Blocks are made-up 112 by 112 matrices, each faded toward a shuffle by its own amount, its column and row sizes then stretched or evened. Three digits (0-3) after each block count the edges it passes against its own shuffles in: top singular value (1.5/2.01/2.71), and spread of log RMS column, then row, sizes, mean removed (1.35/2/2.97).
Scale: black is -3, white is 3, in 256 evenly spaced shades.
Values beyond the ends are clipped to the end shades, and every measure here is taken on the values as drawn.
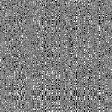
3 3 1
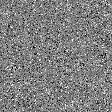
0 1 0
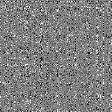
1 3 2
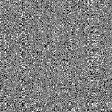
2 2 0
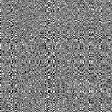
3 3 2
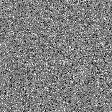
0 0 0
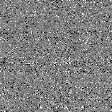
0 1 2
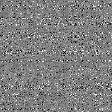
1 1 3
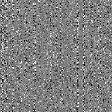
2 3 0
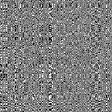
3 3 1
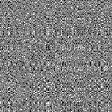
3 2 1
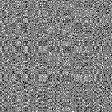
3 1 0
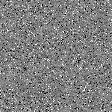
0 0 0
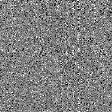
1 2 1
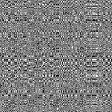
3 2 3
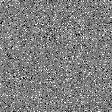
1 0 1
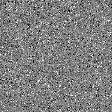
0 1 1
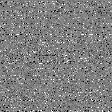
0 0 3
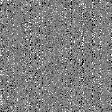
0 3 0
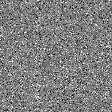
0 1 0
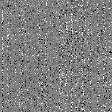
0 3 0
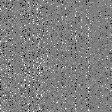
1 3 0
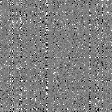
2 3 2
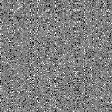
2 2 0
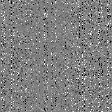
0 3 0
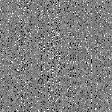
1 3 0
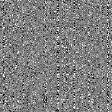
2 3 1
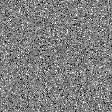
0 1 0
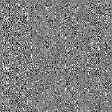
2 3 2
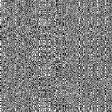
3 3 1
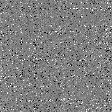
0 1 2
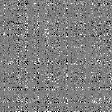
0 3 3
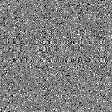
2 1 2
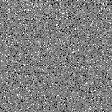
2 0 1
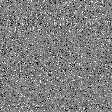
1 0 1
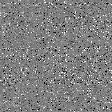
1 1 2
